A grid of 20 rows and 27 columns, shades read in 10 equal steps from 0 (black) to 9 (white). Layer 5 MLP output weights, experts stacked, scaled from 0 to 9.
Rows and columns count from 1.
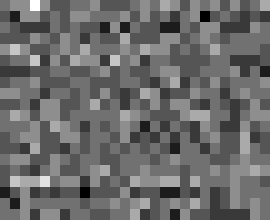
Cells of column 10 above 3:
15
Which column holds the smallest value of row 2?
21
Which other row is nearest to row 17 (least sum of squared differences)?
1
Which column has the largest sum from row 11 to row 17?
25
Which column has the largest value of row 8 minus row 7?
27
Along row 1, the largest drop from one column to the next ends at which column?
5
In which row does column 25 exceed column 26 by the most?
13
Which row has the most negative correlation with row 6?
16
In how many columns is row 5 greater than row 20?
17
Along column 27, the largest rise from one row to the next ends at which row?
8
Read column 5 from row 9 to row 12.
2 5 5 3
